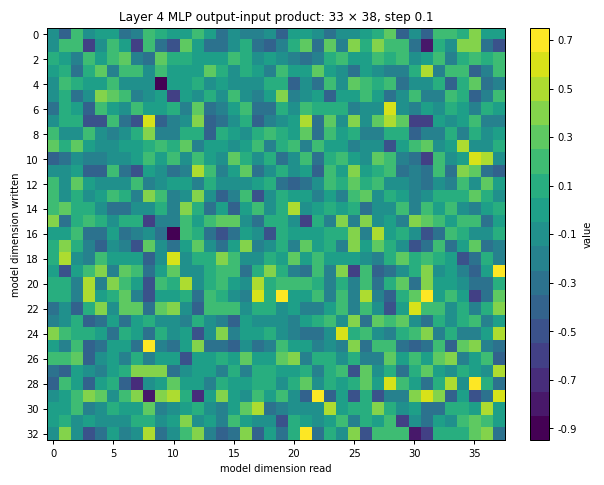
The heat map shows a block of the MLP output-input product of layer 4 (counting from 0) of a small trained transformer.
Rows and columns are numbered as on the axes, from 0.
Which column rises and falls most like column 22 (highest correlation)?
31
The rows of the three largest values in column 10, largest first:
18, 29, 22
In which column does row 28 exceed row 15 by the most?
21
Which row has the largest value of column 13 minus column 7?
11
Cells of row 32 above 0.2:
8
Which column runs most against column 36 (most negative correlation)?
19
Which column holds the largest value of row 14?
20
